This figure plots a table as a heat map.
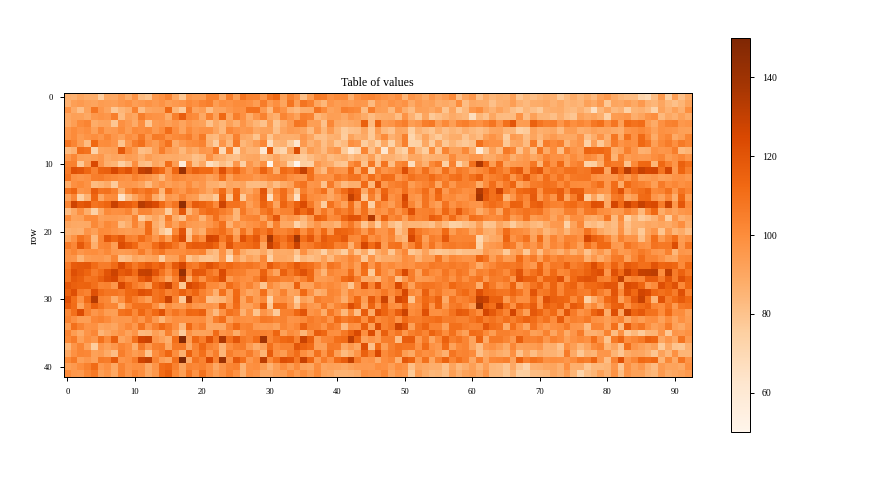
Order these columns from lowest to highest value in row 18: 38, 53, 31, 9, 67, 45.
9, 67, 53, 38, 31, 45
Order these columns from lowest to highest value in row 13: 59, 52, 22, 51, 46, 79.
22, 51, 52, 59, 79, 46
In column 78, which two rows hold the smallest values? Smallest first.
2, 10
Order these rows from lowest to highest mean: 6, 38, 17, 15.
6, 38, 15, 17
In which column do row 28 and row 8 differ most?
49
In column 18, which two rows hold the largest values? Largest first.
30, 28
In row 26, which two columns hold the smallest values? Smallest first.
45, 38
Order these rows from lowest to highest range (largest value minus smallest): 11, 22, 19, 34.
19, 34, 22, 11
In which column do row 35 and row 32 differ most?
83
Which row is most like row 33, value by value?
12
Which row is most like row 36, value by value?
39
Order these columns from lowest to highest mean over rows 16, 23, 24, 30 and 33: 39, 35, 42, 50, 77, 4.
77, 39, 35, 42, 4, 50
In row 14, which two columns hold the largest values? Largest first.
61, 64
